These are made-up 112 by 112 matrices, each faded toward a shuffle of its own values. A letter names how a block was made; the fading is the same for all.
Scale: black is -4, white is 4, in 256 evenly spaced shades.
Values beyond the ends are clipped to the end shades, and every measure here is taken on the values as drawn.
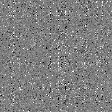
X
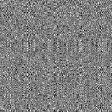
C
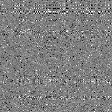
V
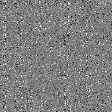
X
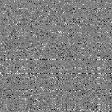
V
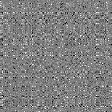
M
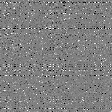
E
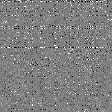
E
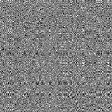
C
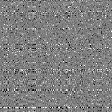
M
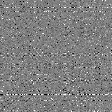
V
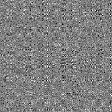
C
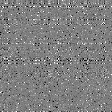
E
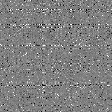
E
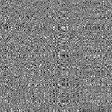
C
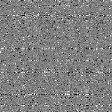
V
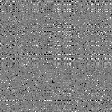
M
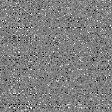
E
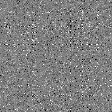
X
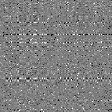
M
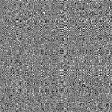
C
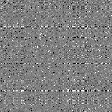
M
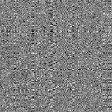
C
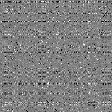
M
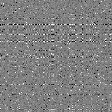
M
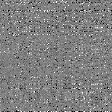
E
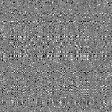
M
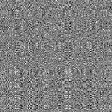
C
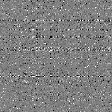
E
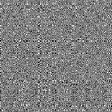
C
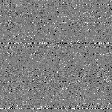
V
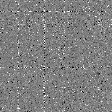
X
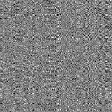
C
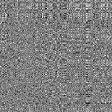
C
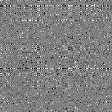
M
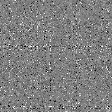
X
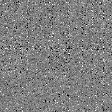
X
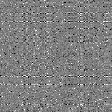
M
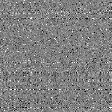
V
